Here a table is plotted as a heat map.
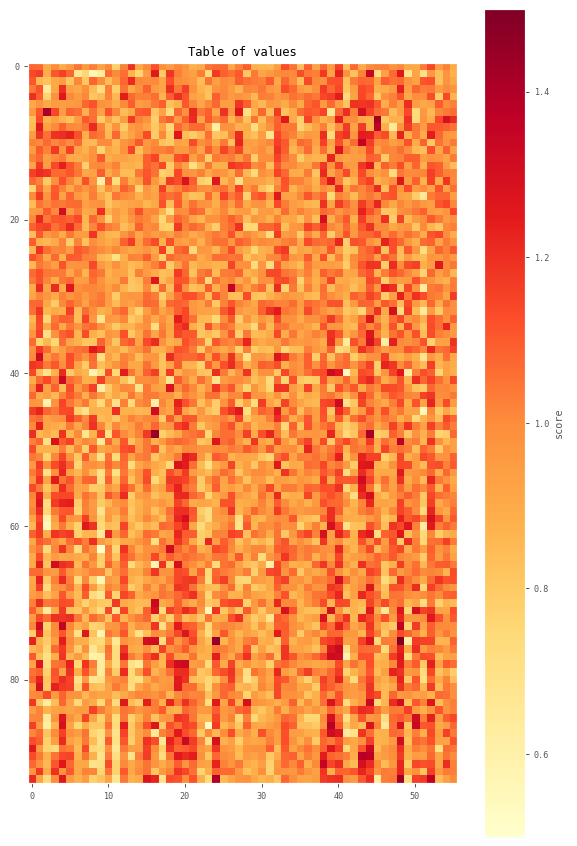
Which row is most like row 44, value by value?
87
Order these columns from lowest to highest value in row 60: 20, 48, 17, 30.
30, 17, 48, 20
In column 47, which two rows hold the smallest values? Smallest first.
8, 14
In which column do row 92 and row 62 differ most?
48
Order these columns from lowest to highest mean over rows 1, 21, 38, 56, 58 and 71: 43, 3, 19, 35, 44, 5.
35, 43, 3, 5, 19, 44
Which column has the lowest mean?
9
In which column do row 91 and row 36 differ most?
38
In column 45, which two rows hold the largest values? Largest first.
7, 8
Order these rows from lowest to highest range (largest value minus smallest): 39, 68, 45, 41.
39, 68, 41, 45
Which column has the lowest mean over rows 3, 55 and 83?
2
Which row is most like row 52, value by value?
56
